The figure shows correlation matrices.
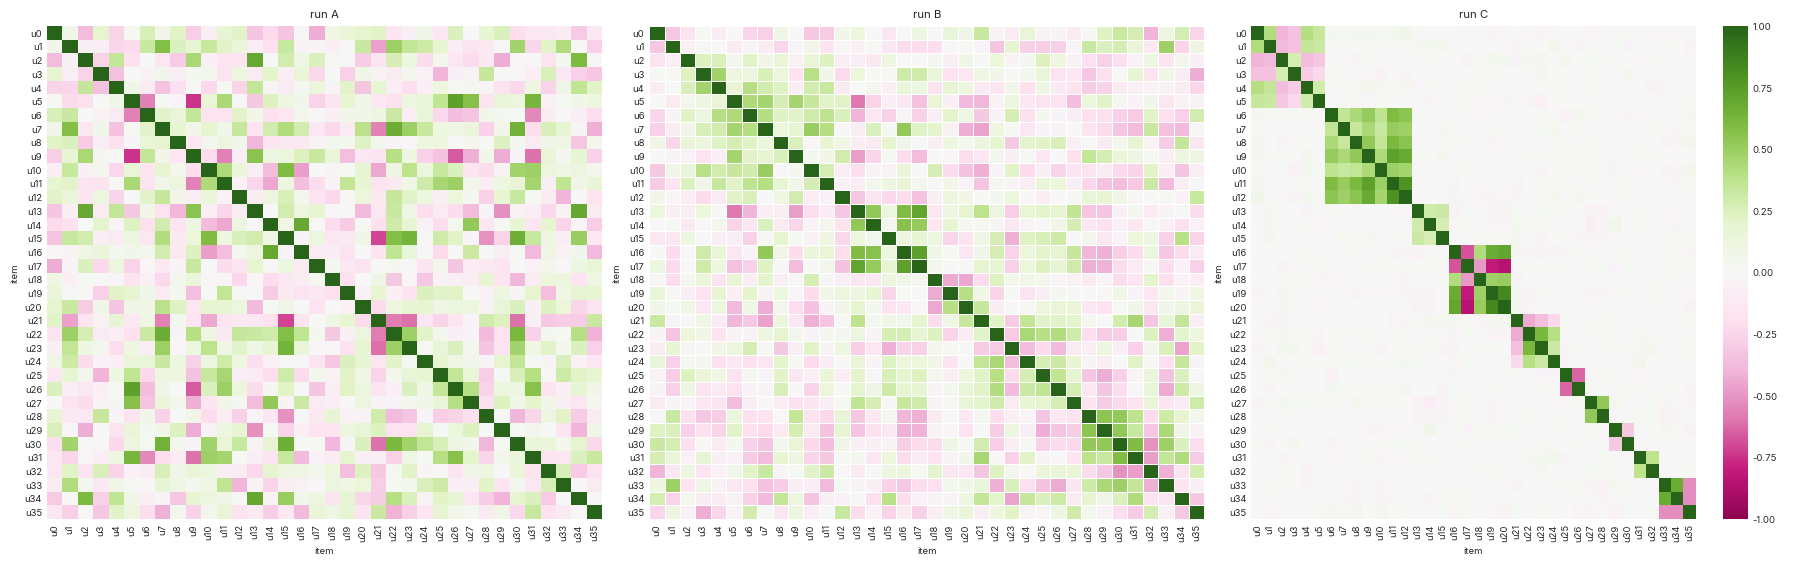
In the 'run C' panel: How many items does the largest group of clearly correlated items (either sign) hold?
7
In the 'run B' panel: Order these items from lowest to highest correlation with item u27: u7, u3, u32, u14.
u3, u7, u32, u14
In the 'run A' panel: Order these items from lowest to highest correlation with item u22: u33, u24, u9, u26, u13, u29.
u29, u26, u33, u24, u13, u9
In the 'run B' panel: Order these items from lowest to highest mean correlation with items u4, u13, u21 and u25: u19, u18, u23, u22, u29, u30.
u29, u23, u18, u30, u19, u22
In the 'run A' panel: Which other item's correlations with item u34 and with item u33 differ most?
u13
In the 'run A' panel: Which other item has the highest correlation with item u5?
u26
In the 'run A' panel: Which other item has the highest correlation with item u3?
u28
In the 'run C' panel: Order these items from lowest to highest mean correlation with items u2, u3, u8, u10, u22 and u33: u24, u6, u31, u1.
u1, u31, u24, u6
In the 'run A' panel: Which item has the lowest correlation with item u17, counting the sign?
u0
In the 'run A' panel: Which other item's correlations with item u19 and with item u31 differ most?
u6
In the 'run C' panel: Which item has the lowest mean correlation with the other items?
u17
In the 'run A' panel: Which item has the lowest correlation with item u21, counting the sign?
u15
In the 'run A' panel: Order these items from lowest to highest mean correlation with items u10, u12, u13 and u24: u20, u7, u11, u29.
u29, u20, u11, u7
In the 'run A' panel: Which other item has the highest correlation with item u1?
u7
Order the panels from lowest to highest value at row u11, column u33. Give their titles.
run B, run C, run A
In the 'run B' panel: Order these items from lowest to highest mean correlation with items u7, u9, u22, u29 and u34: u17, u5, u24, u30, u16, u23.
u23, u17, u16, u30, u24, u5
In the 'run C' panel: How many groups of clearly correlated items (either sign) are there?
10
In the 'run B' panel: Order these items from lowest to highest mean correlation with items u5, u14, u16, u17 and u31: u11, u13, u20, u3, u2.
u20, u2, u11, u3, u13
